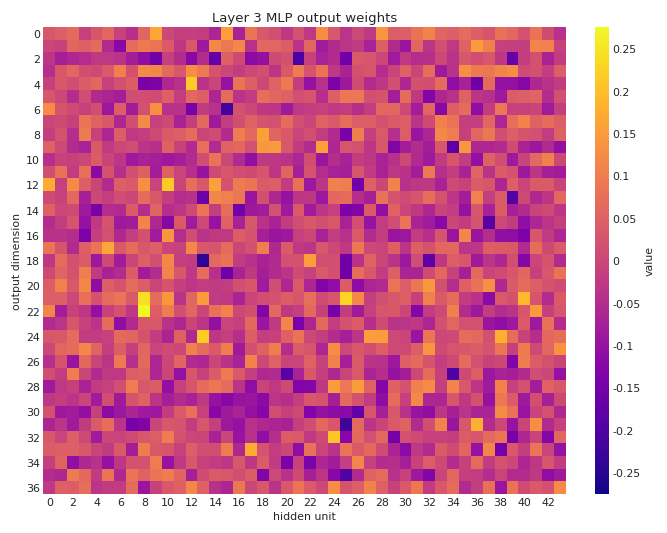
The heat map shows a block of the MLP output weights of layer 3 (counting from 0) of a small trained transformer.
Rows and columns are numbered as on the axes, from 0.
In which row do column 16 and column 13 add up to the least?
18
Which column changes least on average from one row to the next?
1
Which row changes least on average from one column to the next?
10
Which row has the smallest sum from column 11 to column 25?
2
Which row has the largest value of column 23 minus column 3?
9
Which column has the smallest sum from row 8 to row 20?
25
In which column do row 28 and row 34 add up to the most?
26
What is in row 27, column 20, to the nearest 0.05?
-0.2
